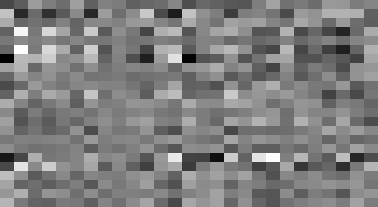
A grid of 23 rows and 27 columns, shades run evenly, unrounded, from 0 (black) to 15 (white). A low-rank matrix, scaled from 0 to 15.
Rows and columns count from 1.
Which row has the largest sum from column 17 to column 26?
18
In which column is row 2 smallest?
13
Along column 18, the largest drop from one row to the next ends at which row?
7
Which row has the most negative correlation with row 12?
1
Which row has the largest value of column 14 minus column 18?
2
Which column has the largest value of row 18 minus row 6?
20
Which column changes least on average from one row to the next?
9
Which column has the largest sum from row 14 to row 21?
19
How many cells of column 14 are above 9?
7
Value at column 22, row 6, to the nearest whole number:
4
